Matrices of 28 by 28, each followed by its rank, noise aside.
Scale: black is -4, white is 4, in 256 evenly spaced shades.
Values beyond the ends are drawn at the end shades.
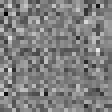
six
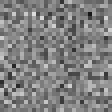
seven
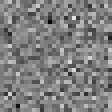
six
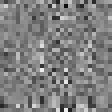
four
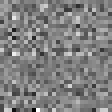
four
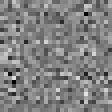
five
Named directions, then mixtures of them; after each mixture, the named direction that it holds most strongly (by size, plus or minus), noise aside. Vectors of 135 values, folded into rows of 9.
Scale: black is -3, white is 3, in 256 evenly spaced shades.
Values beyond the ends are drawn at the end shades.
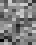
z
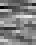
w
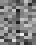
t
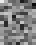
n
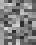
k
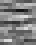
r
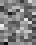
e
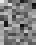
n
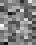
e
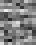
r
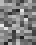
k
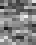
w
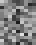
t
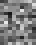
n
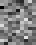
e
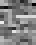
w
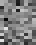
t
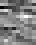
w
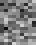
k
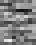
r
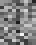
t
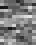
w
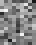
z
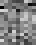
t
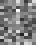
t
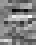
r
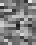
w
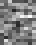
z
